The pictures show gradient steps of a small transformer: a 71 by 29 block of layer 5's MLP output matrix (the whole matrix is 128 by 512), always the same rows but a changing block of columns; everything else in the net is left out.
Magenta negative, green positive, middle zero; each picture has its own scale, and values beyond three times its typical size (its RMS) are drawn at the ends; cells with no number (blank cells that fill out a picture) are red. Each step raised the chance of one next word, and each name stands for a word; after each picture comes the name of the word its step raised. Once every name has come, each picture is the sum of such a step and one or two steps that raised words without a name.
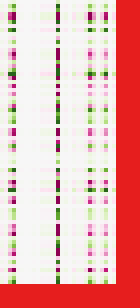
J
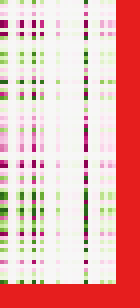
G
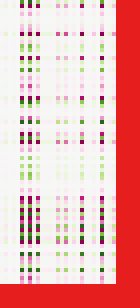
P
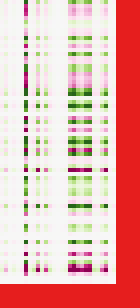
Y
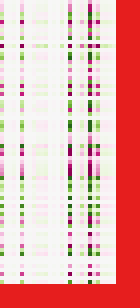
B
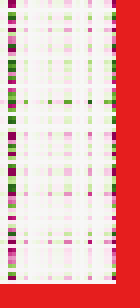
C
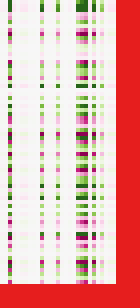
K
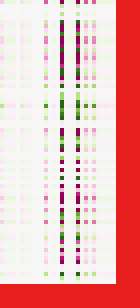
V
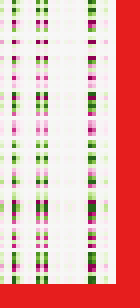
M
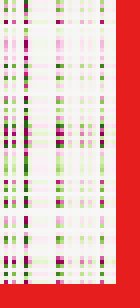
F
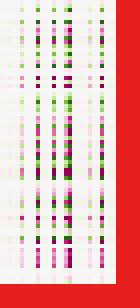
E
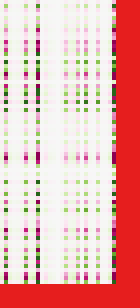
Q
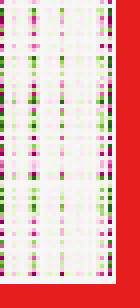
B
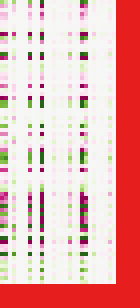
P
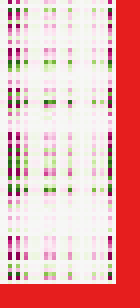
C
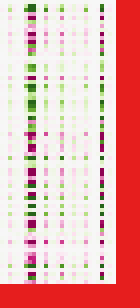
K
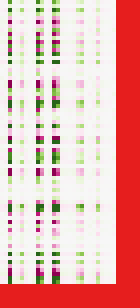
M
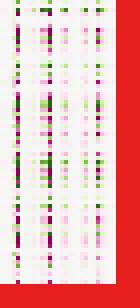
K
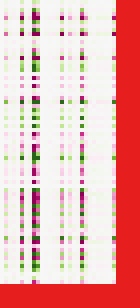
P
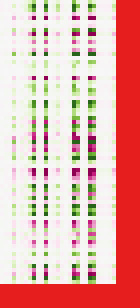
K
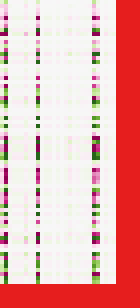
P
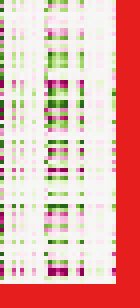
Y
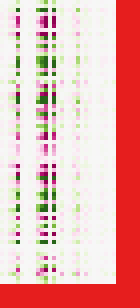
G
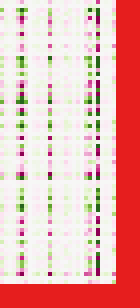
B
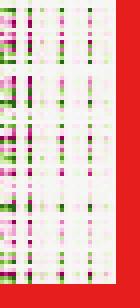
M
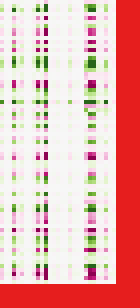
Q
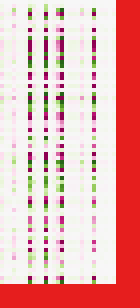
Q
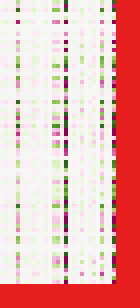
F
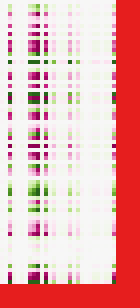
Q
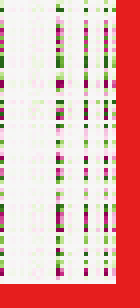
Q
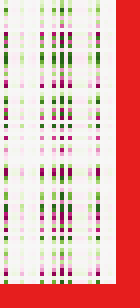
E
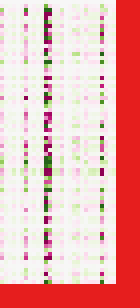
E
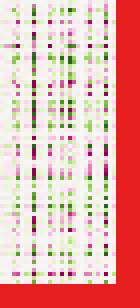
B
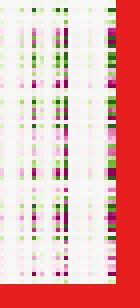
E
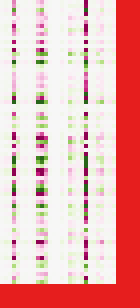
C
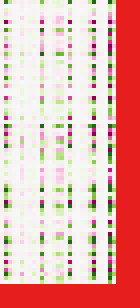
F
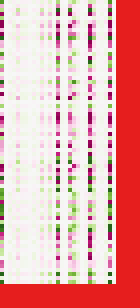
G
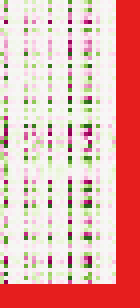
F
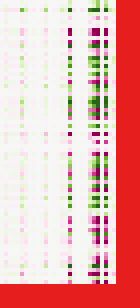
K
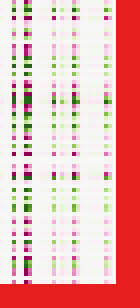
B
